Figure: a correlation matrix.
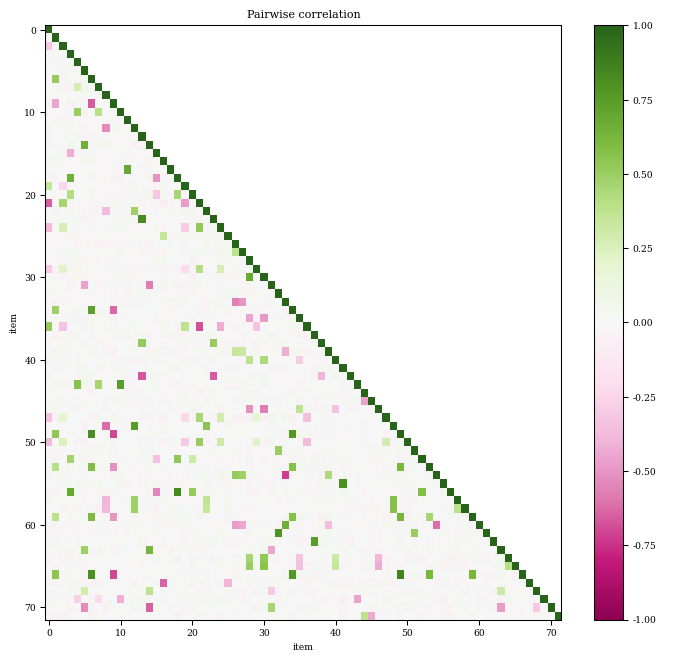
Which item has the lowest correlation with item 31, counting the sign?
14
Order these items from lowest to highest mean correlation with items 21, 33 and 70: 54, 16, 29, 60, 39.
54, 39, 16, 29, 60
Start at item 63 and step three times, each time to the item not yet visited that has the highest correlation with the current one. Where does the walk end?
68
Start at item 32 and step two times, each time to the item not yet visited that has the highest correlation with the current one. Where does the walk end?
51
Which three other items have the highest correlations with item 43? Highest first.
10, 4, 7
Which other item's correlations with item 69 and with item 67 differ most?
16
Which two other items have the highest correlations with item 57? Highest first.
48, 12
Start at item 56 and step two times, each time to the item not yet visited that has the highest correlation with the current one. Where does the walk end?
3
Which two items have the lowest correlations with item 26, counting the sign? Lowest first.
33, 60
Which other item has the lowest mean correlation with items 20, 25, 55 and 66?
9
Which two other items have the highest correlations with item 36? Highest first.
0, 19
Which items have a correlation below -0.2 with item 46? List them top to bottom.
28, 30, 40, 64, 65
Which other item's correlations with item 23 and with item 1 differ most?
13
